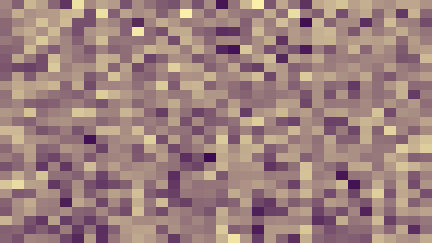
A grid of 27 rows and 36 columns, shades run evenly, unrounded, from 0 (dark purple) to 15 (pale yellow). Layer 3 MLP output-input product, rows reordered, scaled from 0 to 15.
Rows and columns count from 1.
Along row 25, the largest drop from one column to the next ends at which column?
33
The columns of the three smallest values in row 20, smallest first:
29, 15, 9
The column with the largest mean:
34
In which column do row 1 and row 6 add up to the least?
19
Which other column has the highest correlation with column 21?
36
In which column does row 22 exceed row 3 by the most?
26
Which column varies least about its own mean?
11
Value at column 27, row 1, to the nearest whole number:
10
